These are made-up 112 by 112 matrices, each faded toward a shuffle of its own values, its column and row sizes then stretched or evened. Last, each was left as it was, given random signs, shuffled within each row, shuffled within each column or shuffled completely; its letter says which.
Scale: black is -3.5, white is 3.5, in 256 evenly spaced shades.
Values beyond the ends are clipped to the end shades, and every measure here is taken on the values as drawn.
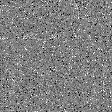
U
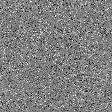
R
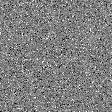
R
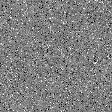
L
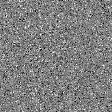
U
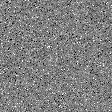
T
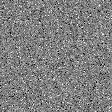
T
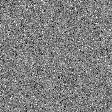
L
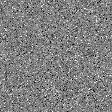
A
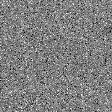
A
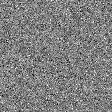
R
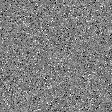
T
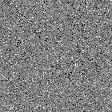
L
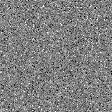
U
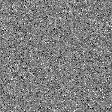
A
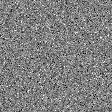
T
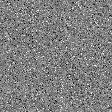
L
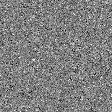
L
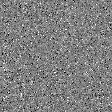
L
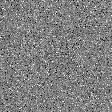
T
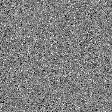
A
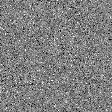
L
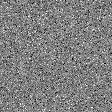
T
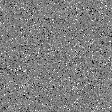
A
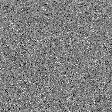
R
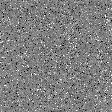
L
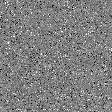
R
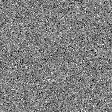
R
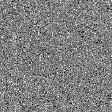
U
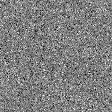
A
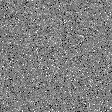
T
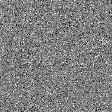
A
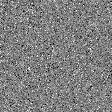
L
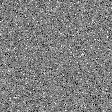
T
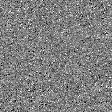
U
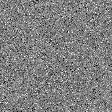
L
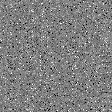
U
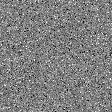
T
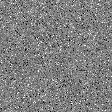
L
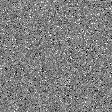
L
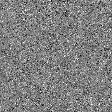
A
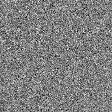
A
